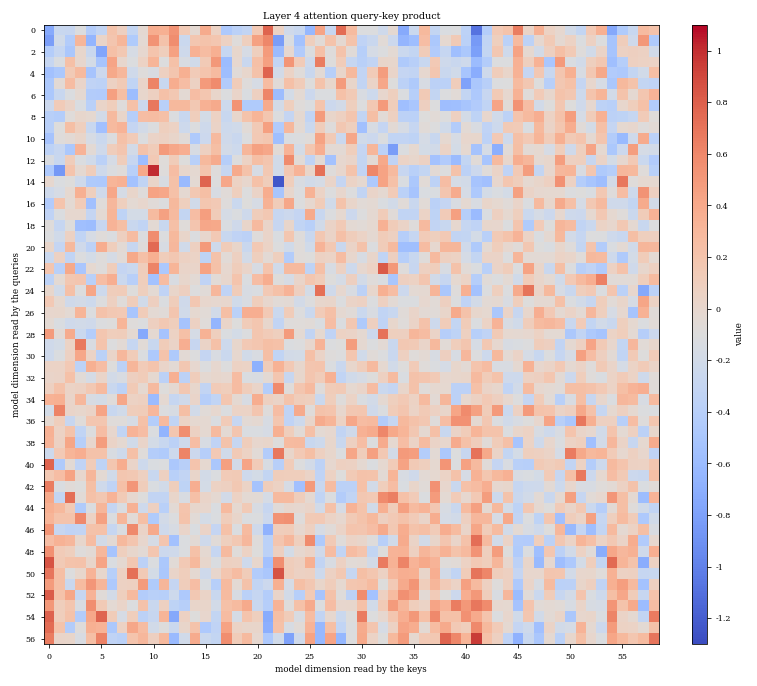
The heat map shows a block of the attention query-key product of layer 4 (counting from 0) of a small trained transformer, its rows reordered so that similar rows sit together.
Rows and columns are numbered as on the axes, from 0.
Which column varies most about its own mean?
41
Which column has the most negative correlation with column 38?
16
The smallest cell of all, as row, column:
14, 22
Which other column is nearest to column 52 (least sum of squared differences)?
3
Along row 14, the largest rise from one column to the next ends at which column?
23
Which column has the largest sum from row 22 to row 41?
51
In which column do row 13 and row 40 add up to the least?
1
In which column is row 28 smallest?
9
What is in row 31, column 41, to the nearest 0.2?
0.2
